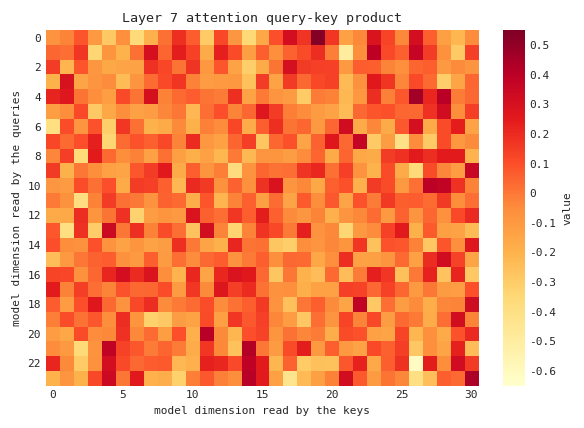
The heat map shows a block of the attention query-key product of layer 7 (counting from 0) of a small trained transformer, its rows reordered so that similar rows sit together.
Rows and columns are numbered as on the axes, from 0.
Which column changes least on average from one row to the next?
19
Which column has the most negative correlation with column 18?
13
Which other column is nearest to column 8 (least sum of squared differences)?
24
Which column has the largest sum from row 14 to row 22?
14
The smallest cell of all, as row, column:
22, 26
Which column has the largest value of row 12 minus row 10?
5
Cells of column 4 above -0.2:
21
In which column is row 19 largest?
29
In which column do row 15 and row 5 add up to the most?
28
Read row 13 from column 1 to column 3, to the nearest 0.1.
-0.4 0.2 -0.3
